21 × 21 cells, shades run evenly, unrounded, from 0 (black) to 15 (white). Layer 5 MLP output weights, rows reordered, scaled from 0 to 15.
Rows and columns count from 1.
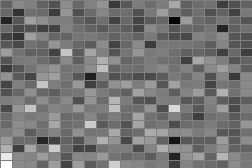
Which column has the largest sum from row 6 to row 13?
9
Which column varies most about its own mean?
1
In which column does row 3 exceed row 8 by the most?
16
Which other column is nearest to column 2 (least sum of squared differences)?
7
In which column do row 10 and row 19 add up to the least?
8
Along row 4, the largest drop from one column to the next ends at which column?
19
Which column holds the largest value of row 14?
15
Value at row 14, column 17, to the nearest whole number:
5
